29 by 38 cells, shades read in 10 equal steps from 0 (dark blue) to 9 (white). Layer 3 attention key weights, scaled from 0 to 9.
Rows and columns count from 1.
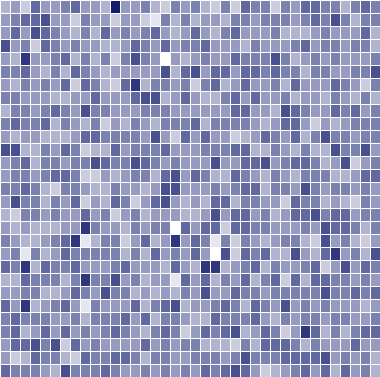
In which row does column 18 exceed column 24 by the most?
18
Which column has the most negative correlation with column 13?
20
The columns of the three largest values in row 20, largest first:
22, 3, 24
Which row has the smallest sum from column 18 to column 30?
6
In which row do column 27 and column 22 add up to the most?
19
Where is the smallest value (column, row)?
12, 1
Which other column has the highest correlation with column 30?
10
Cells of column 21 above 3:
21
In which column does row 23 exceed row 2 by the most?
5
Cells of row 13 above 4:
14
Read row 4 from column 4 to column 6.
7 3 4
